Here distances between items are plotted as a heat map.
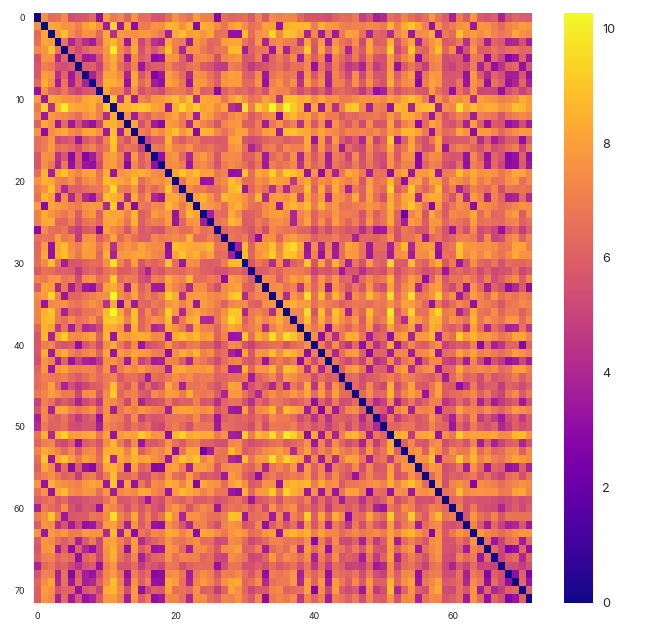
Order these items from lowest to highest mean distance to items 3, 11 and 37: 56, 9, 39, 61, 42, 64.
42, 9, 39, 64, 56, 61
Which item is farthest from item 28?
37
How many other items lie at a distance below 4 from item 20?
3
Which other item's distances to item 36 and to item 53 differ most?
24
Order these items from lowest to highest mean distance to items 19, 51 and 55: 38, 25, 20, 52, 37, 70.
38, 52, 70, 25, 20, 37
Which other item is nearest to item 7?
17
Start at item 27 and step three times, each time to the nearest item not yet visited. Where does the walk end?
46
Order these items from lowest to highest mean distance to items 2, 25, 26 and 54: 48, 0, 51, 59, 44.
48, 0, 51, 59, 44
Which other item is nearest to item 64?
40
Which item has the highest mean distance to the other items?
11
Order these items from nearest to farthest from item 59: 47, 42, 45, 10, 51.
47, 42, 45, 10, 51
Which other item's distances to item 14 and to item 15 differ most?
70
